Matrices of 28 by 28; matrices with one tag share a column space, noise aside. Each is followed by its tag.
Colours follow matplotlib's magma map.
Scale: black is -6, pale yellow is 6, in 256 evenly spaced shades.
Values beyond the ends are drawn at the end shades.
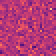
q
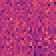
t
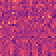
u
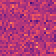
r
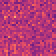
u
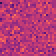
r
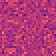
r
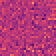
q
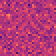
r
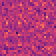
q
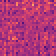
t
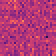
u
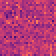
u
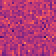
u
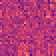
u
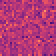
u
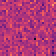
t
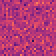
q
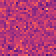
q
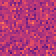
q
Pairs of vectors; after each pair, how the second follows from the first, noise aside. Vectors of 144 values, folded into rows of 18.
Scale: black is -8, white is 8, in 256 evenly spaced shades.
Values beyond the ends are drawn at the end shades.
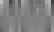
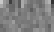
copied.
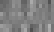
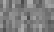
reversed.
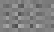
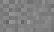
wrapped around, shrunk.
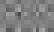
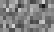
wrapped around, scaled up.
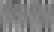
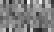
reversed, scaled up.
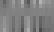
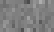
partly zeroed.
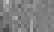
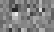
wrapped around, scaled up.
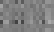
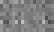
negated.
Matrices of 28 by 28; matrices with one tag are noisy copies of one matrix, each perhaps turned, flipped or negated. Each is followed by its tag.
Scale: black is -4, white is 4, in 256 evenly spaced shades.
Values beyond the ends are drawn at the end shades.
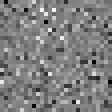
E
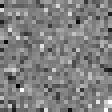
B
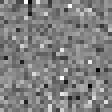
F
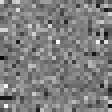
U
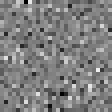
F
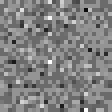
F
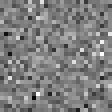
E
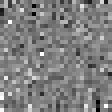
U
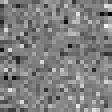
U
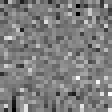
U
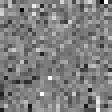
U
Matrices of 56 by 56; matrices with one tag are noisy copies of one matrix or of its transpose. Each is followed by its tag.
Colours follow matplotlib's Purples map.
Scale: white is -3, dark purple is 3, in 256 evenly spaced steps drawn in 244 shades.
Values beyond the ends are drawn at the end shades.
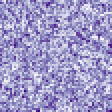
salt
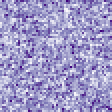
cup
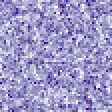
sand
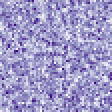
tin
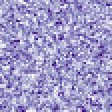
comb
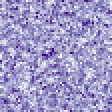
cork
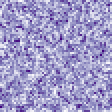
comb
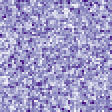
cup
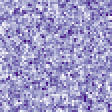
sand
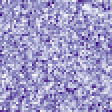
salt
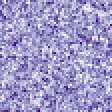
salt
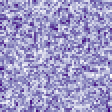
cup
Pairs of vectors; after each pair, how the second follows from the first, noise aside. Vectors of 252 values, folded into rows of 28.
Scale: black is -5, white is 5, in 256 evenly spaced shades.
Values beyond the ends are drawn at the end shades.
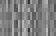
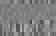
wrapped around, partly zeroed.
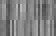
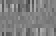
wrapped around, partly zeroed.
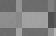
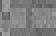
wrapped around, negated, shrunk.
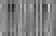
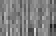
wrapped around.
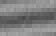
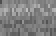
wrapped around, negated, partly zeroed.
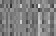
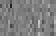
partly zeroed.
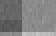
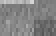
reversed, partly zeroed.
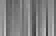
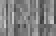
wrapped around.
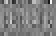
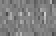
reversed, partly zeroed.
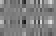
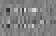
wrapped around, partly zeroed.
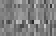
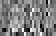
wrapped around, scaled up.
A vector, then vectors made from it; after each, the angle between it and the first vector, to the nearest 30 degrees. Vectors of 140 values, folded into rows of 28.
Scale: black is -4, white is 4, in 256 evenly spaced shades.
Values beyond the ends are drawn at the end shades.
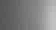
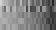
150 degrees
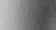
150 degrees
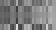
60 degrees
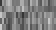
90 degrees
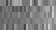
60 degrees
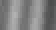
120 degrees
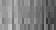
150 degrees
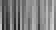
60 degrees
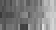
30 degrees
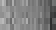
150 degrees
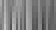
120 degrees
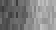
30 degrees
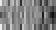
120 degrees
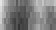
90 degrees
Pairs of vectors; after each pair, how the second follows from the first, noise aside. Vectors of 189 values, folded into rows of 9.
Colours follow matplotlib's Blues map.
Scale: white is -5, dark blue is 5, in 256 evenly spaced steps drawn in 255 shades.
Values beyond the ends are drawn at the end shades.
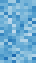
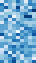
wrapped around, negated, scaled up.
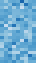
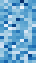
scaled up.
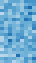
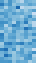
reversed.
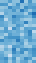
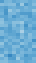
wrapped around, shrunk.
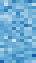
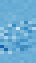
wrapped around, partly zeroed.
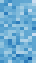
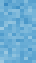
reversed, shrunk.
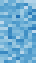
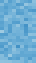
reversed, shrunk.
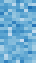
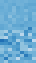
wrapped around, partly zeroed.
